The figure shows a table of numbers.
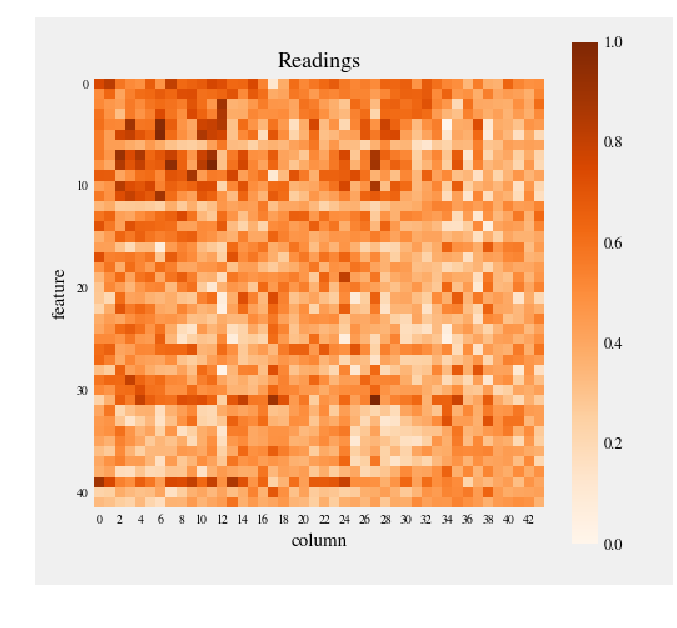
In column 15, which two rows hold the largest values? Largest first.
0, 1
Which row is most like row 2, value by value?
3
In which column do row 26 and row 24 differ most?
9
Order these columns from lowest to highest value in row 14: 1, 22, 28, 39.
39, 22, 1, 28
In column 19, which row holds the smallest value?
4
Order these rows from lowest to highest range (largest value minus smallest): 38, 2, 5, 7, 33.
38, 33, 2, 7, 5
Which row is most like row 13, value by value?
26
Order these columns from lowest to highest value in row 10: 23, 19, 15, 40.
19, 40, 15, 23
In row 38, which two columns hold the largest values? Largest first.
34, 16
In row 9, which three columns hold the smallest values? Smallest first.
17, 37, 39
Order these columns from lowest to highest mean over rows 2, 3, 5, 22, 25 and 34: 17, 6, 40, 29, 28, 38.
38, 40, 28, 29, 17, 6
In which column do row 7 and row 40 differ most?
7
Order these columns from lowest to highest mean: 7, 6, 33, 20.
33, 20, 6, 7
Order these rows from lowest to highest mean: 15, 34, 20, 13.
34, 20, 15, 13
